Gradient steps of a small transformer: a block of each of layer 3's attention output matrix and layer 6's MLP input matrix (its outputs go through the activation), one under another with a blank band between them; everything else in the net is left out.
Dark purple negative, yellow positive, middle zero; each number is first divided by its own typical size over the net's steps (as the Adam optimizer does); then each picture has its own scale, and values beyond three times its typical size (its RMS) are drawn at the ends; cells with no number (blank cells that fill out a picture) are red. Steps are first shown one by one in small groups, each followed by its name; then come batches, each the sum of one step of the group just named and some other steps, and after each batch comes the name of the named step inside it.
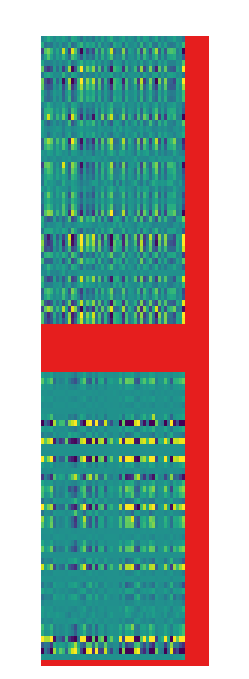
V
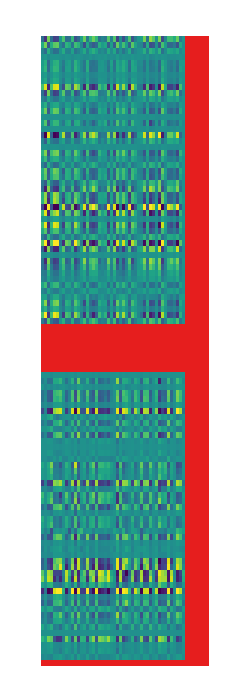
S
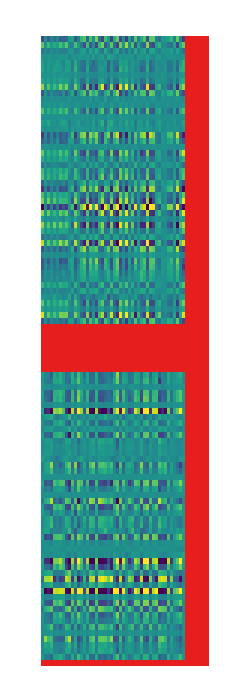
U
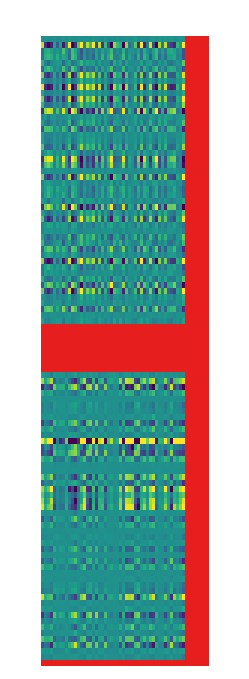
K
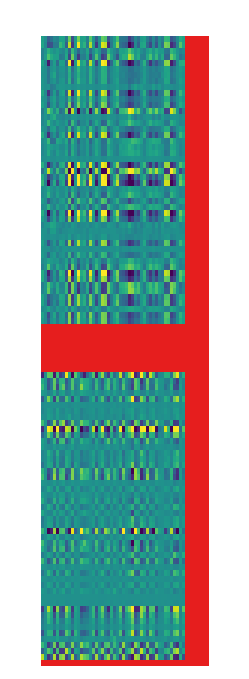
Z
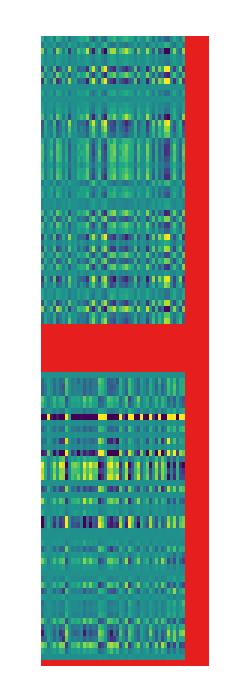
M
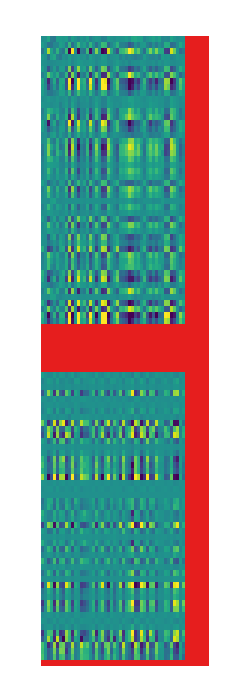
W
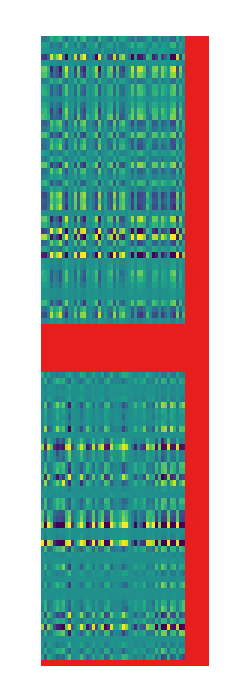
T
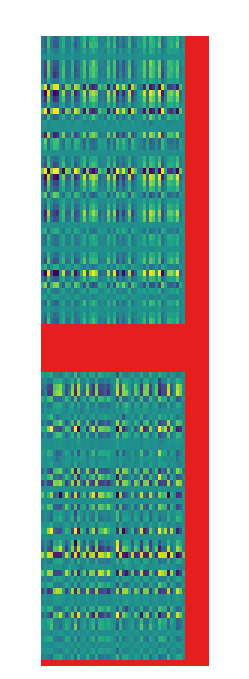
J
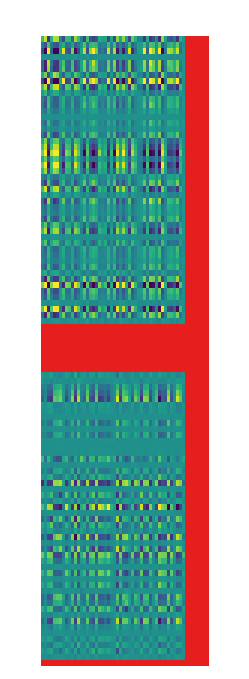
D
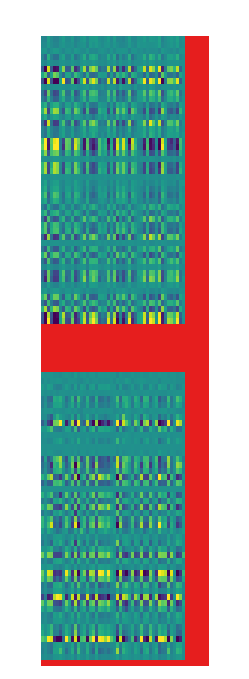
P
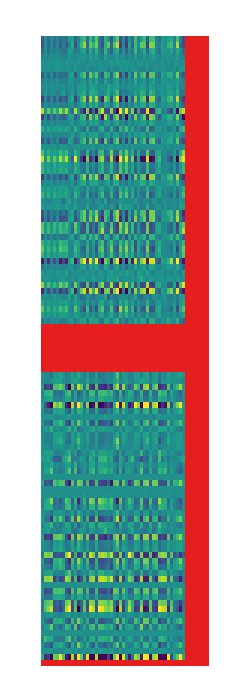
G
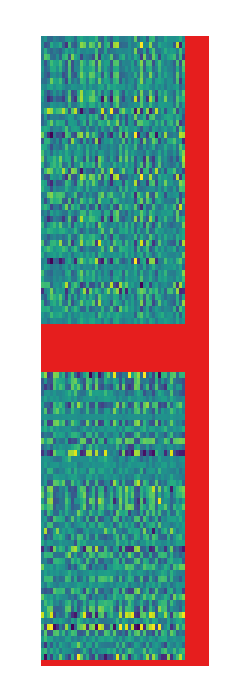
G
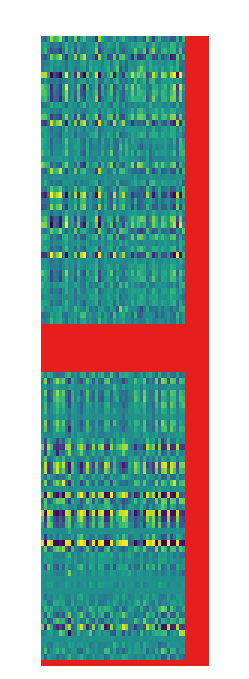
T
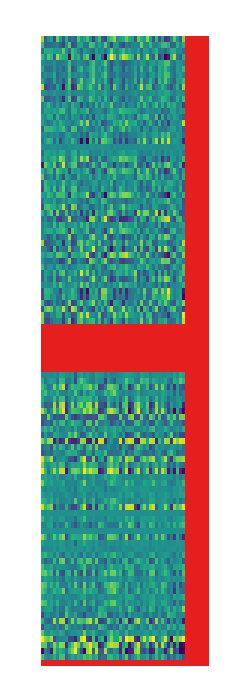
V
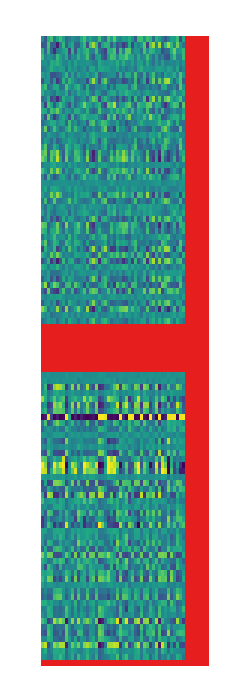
M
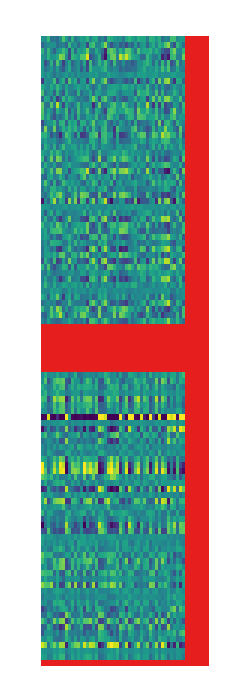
M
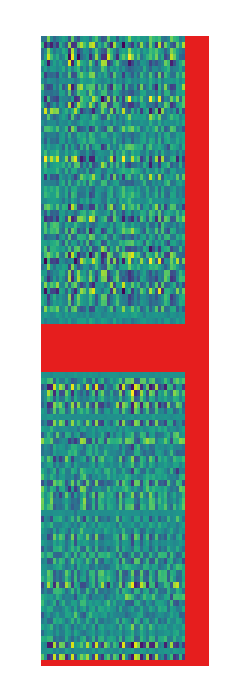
K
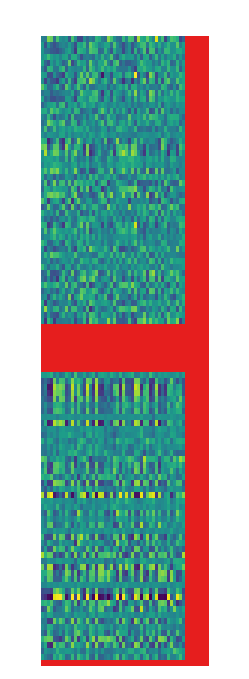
P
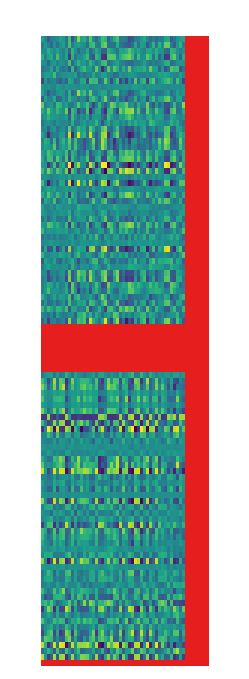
Z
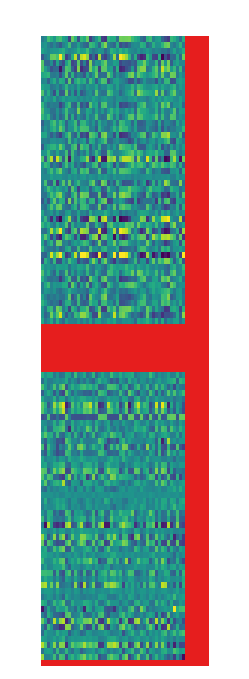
T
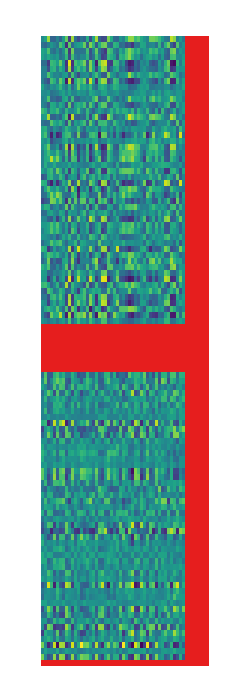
W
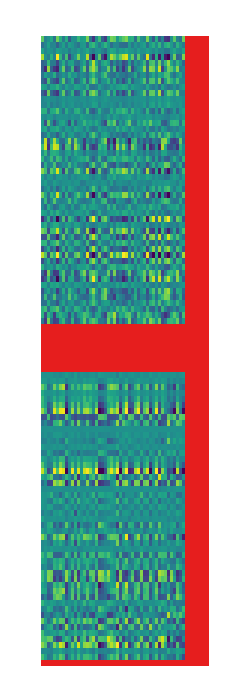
P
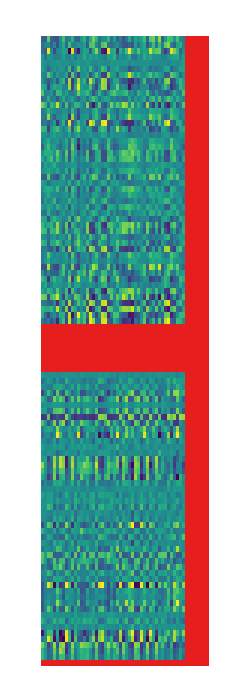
W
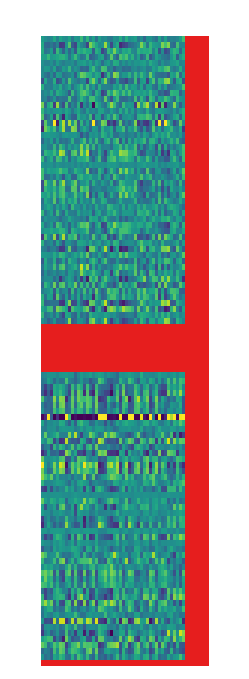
M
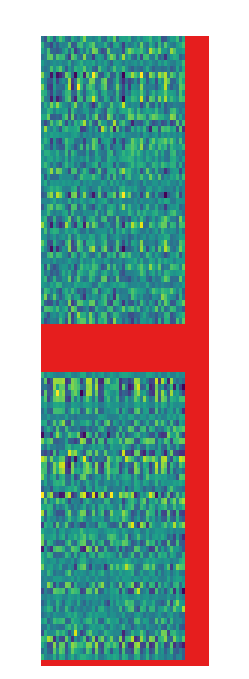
W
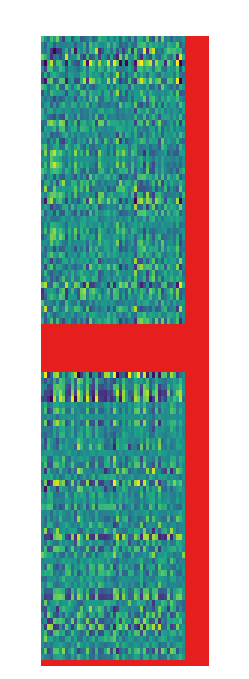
D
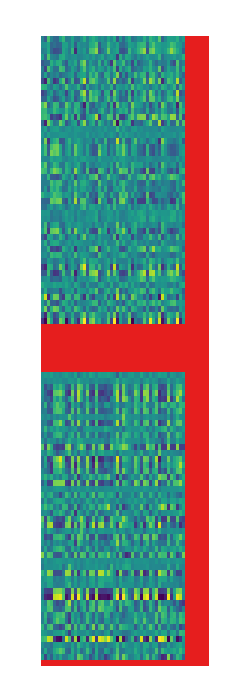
P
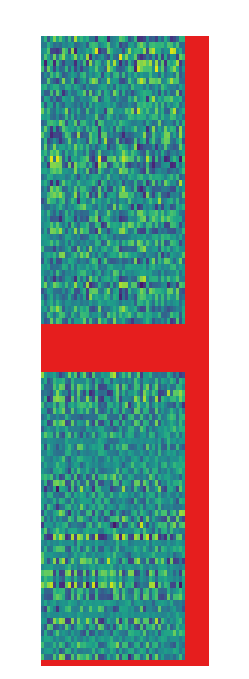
D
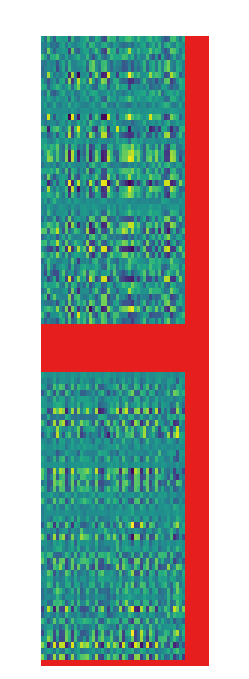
W
